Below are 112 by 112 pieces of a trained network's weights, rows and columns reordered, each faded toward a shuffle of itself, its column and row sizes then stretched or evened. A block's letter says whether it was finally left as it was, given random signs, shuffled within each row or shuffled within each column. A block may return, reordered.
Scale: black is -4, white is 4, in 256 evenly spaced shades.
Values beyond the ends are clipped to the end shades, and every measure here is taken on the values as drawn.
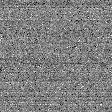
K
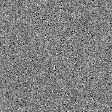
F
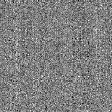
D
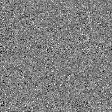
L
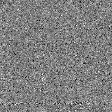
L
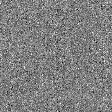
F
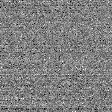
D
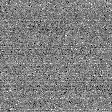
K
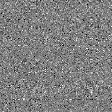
D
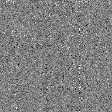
L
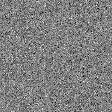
F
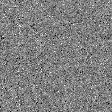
F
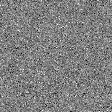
K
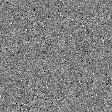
L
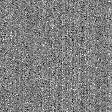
F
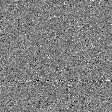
K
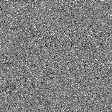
K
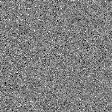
L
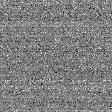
K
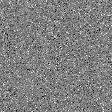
F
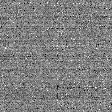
D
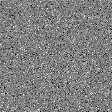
K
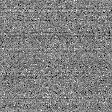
D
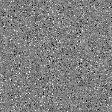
F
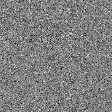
L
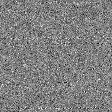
K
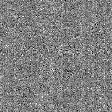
D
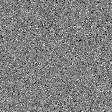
K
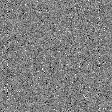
F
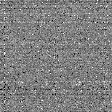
D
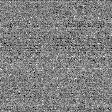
D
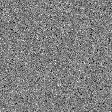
K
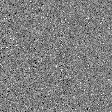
F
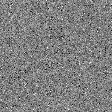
F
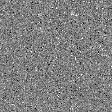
L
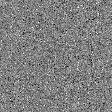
F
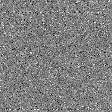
K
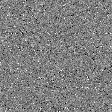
K
